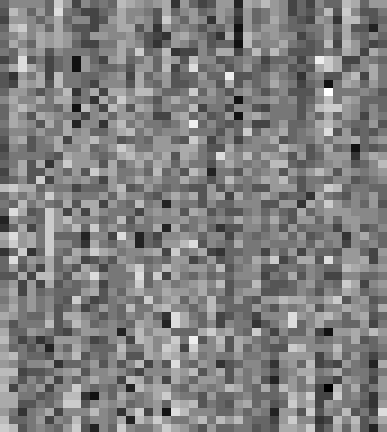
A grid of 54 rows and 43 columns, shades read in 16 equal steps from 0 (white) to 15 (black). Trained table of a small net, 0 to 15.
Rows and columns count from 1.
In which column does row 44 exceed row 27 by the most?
6
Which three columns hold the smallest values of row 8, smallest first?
36, 3, 37
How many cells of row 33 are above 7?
21
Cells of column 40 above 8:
10
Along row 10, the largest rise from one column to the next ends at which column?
27
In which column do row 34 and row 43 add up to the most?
5
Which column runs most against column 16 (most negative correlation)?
2
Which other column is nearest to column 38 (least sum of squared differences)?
17
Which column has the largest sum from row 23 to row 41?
26
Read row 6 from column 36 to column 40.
9 4 11 4 6
